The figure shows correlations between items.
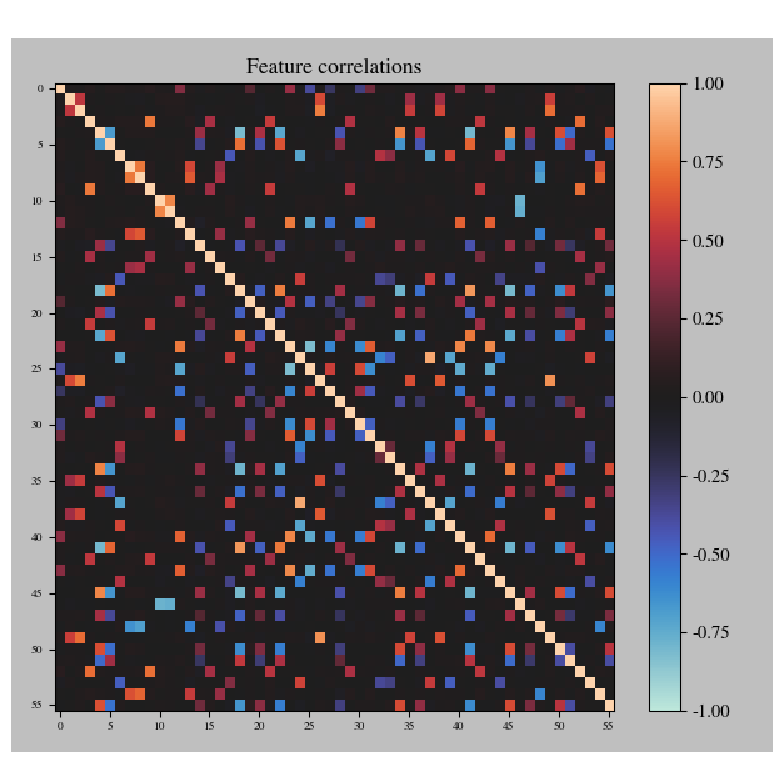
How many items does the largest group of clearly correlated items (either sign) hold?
15
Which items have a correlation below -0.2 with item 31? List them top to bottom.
25, 27, 30
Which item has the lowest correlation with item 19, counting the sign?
25
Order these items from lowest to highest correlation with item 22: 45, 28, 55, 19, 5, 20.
45, 55, 20, 19, 28, 5
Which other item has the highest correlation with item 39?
6
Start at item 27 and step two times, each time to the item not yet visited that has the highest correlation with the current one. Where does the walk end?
30
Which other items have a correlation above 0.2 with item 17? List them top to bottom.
24, 37, 53
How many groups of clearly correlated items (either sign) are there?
7
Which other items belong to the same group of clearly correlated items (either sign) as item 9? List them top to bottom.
3, 15, 21, 29, 42, 52
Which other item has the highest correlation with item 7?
8
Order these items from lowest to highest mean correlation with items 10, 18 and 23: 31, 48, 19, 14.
14, 48, 19, 31
